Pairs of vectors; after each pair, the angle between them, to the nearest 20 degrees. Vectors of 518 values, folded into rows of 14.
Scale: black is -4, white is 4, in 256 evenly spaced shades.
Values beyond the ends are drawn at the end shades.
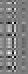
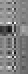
140 degrees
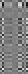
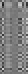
20 degrees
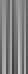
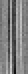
60 degrees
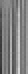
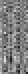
120 degrees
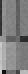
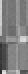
160 degrees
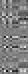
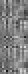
40 degrees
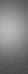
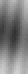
160 degrees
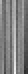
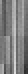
20 degrees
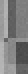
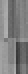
20 degrees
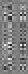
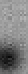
80 degrees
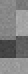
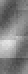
120 degrees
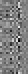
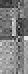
60 degrees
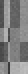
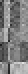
20 degrees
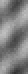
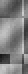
60 degrees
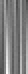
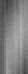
80 degrees
